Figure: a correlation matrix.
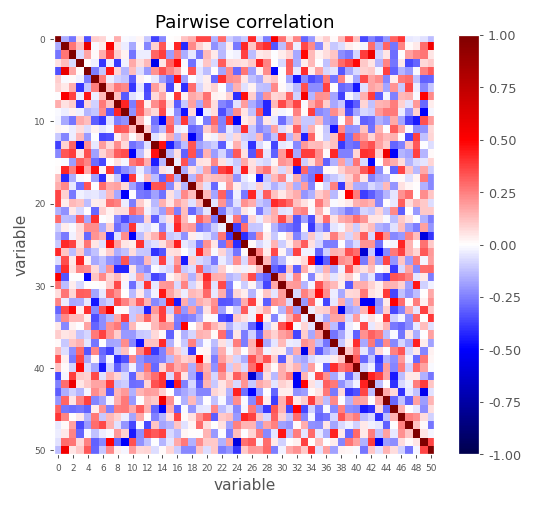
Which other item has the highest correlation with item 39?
19
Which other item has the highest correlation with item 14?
44
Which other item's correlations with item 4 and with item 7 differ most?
29
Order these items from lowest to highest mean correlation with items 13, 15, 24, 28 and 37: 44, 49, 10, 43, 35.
10, 49, 35, 43, 44
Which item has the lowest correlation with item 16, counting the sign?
32
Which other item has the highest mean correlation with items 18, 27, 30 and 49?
37
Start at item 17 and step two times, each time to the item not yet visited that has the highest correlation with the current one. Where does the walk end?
31
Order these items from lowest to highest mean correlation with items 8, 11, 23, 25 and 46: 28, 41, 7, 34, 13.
28, 13, 34, 41, 7
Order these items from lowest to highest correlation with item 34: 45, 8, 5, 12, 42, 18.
5, 18, 45, 42, 8, 12
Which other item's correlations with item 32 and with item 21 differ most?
46
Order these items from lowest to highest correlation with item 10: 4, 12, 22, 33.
22, 33, 12, 4
